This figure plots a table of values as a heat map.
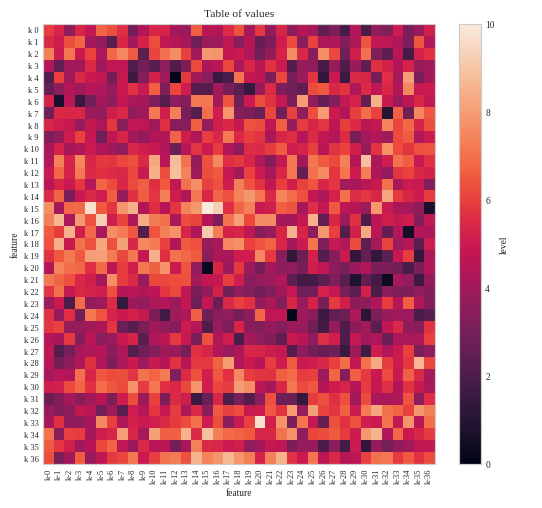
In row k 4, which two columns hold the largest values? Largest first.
k-34, k-18
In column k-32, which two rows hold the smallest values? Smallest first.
k 21, k 7
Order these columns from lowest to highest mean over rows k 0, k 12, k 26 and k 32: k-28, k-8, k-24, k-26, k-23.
k-24, k-28, k-8, k-26, k-23
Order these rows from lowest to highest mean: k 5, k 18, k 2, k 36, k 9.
k 5, k 9, k 2, k 18, k 36
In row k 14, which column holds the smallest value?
k-2
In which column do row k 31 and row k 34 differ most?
k-15
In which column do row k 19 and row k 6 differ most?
k-31
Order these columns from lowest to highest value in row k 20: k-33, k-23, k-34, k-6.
k-34, k-33, k-23, k-6
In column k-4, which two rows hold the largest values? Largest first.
k 15, k 19
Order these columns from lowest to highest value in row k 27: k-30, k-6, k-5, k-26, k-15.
k-30, k-26, k-6, k-5, k-15
